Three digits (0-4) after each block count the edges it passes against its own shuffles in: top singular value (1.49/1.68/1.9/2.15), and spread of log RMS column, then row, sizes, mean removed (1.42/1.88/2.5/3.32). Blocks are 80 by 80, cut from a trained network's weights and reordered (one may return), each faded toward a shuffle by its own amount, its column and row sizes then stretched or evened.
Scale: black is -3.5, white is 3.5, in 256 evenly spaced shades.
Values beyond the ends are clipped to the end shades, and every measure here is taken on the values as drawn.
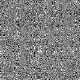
1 3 1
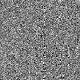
1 2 0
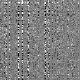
3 4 0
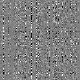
1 4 2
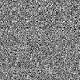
3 1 1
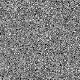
0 1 1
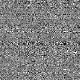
2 2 3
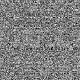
3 0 1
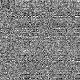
4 1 2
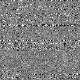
0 1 4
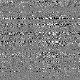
2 2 4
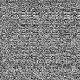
4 1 1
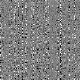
2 4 2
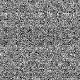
2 2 0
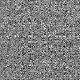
2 3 1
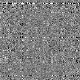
2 2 3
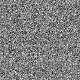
0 1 0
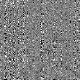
0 4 1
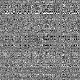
4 2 3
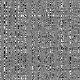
2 4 1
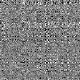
3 3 3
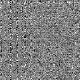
2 3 0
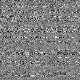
0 0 4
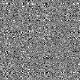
2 2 3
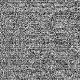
3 1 0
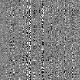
4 4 1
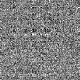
3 2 1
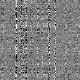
4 4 0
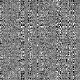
4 4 1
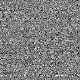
0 2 2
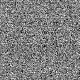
0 1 0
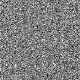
0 2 0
